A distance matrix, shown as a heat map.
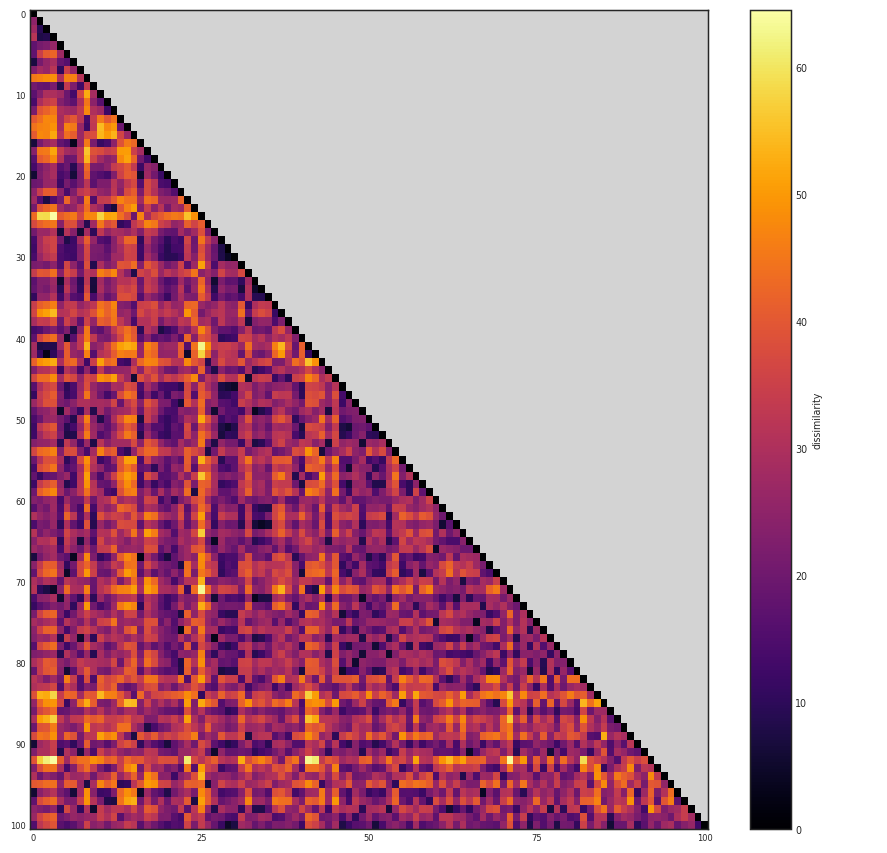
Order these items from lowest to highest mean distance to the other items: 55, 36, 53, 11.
53, 11, 55, 36
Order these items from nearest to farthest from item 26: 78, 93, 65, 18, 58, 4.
65, 4, 78, 93, 58, 18
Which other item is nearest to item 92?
87
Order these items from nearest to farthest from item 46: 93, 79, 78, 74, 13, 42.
74, 78, 93, 79, 13, 42
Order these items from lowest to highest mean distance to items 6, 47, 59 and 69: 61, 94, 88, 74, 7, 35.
74, 35, 88, 61, 7, 94
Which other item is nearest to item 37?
36
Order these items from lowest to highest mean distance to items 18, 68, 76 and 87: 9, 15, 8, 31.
9, 31, 15, 8
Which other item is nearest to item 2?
42
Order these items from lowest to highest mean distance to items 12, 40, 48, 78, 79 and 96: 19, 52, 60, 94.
52, 19, 60, 94
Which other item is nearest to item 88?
17
